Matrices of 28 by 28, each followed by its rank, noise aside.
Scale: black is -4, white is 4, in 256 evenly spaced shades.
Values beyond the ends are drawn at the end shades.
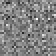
six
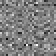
four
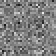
four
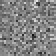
six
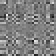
two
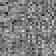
six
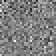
six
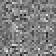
five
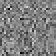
four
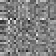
three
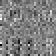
four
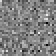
five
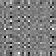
two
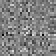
four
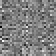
four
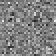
five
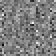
five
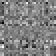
two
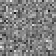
four
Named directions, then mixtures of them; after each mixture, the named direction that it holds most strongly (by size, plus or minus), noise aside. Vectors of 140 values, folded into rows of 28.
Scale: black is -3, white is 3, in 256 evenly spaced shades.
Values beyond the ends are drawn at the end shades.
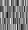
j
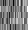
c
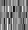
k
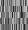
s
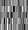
k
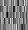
j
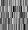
s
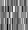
k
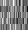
c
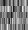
k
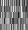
s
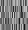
s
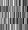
c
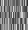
s
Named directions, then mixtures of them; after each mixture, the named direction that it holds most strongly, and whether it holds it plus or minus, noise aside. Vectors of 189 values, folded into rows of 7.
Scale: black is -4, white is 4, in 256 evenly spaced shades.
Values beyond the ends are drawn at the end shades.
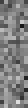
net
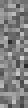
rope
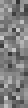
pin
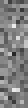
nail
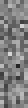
net, minus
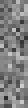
pin, minus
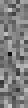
rope, minus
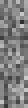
net, minus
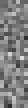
rope, plus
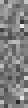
net, minus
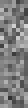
pin, plus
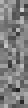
pin, plus
